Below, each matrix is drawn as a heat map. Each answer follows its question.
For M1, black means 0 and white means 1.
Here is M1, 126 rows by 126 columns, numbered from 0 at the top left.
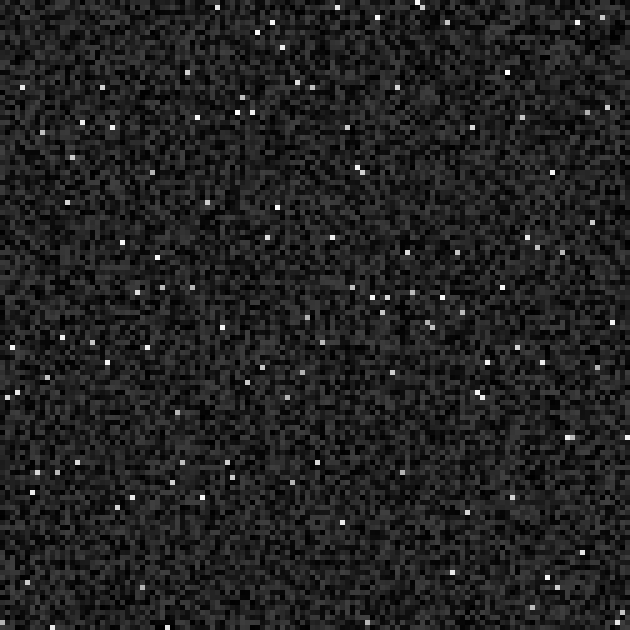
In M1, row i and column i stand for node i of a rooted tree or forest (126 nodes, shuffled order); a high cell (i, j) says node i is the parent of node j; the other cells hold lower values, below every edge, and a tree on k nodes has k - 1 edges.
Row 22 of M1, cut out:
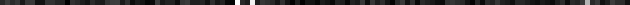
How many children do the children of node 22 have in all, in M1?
8
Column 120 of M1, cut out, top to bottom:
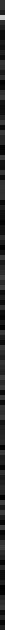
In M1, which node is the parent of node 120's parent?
78
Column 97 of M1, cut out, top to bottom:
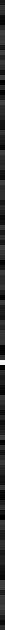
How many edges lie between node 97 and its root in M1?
5
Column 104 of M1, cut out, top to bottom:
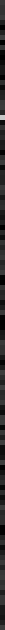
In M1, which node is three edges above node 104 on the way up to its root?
14
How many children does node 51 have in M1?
1
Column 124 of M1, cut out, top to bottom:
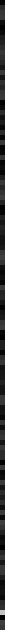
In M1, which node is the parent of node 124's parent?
64
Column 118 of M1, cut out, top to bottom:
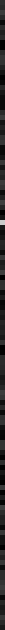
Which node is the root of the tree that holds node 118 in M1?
65
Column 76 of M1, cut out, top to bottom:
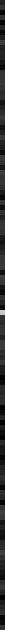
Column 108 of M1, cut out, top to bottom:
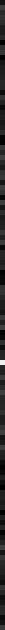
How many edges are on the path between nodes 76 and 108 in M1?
7
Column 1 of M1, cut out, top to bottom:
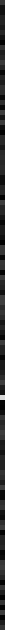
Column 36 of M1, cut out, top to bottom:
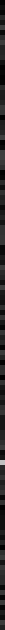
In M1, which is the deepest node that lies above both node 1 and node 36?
17
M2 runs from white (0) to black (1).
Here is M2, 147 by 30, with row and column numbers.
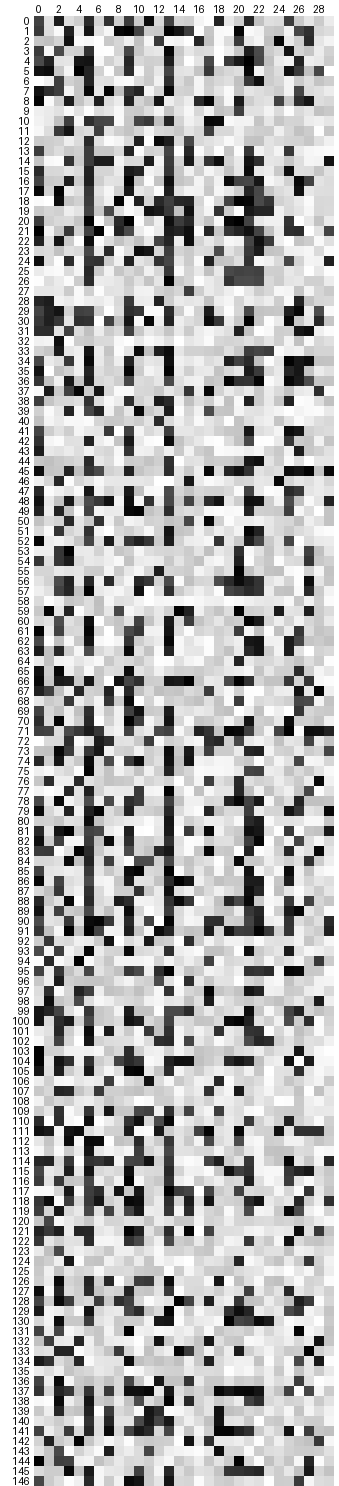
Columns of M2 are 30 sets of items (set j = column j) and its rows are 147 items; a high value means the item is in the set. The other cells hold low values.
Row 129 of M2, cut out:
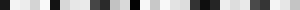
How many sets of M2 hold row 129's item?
10
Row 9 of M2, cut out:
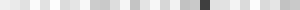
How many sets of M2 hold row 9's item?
1
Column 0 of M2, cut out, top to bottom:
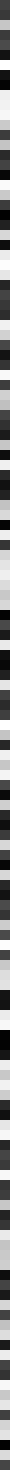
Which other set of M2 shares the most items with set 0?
9
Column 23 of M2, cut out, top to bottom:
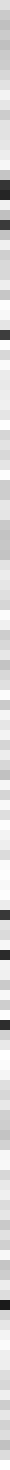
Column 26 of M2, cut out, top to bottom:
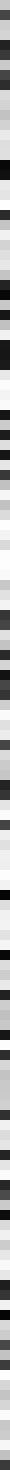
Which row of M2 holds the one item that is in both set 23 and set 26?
95
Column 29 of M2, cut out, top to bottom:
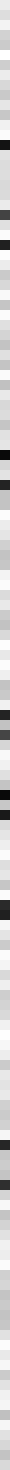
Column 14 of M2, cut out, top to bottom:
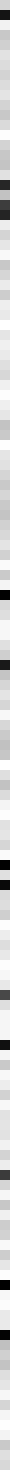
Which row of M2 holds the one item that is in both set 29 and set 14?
21
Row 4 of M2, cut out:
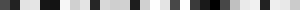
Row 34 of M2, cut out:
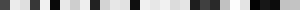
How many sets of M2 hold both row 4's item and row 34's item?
8
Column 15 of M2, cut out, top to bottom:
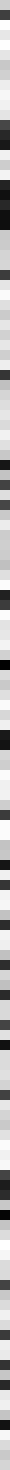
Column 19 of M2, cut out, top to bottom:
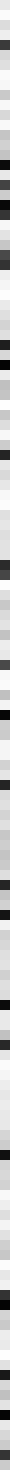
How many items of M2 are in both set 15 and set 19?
6
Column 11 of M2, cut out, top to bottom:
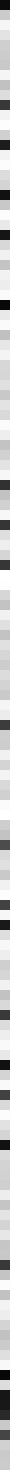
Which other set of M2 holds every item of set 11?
7
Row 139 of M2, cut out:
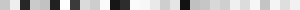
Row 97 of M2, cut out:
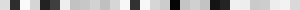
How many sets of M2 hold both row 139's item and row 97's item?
1
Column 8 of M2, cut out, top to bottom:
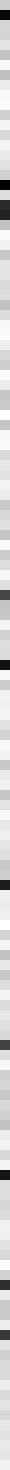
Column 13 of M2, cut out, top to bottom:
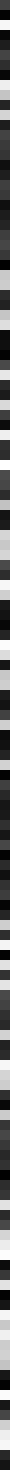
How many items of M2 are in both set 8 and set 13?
8
